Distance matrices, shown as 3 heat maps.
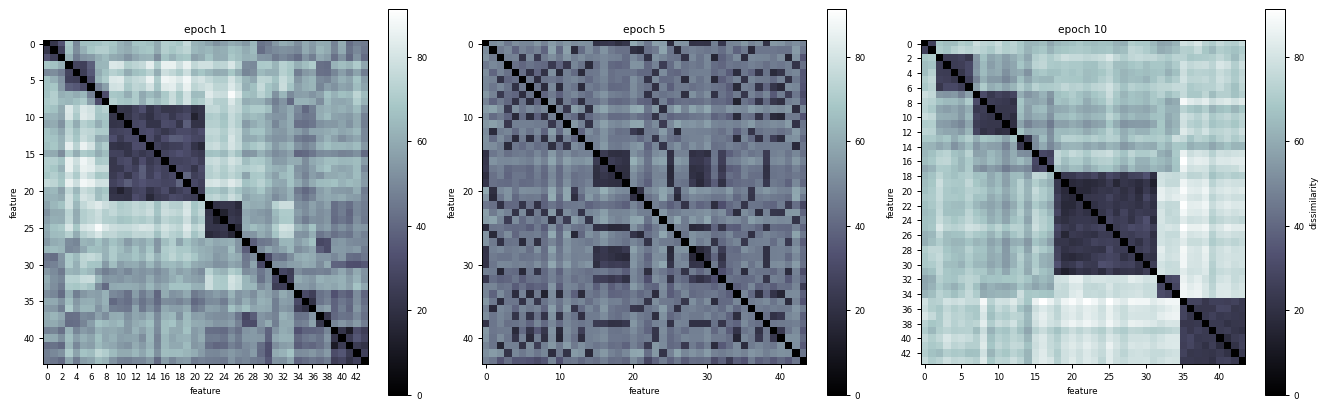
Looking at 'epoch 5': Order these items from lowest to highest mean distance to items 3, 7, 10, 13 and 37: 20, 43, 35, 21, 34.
34, 43, 35, 21, 20
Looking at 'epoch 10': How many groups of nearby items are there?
8
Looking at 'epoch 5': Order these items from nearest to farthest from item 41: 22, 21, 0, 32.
22, 32, 21, 0
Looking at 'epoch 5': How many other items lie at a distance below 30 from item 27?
7
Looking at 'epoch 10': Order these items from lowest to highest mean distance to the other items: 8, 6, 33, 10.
10, 8, 6, 33
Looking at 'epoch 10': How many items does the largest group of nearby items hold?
14
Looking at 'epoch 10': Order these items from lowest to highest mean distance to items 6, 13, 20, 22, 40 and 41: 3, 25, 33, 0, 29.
29, 25, 3, 0, 33
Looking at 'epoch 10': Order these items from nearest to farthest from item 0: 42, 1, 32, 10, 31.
1, 32, 31, 42, 10
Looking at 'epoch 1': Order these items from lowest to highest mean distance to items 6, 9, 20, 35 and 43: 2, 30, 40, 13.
13, 40, 2, 30
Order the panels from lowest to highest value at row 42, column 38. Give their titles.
epoch 10, epoch 5, epoch 1
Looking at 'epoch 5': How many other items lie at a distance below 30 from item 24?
5
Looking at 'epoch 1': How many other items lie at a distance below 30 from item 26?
4
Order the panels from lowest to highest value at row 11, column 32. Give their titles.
epoch 5, epoch 1, epoch 10
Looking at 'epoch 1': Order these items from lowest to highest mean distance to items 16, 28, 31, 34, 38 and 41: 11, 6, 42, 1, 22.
11, 42, 1, 22, 6
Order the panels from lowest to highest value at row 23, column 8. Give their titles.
epoch 5, epoch 10, epoch 1
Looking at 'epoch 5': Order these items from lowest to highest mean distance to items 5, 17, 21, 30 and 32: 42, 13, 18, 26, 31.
18, 31, 26, 13, 42
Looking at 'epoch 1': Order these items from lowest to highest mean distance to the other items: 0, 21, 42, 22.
21, 42, 0, 22
